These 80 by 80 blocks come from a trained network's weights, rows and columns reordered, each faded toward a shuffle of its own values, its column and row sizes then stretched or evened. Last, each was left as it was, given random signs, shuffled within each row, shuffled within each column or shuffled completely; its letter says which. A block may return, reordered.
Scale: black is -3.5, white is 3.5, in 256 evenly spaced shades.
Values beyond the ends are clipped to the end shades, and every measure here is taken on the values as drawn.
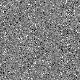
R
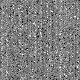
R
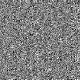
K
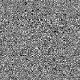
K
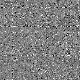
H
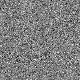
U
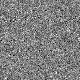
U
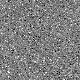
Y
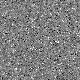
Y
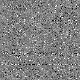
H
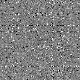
H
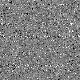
U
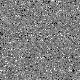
U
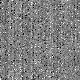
R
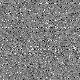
U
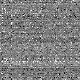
K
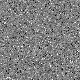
Y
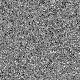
Y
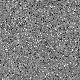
Y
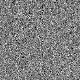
R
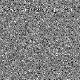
K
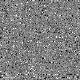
U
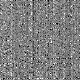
K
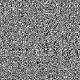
K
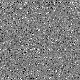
U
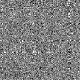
K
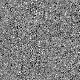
R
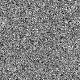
U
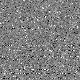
U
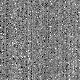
R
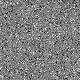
Y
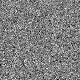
U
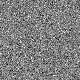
Y
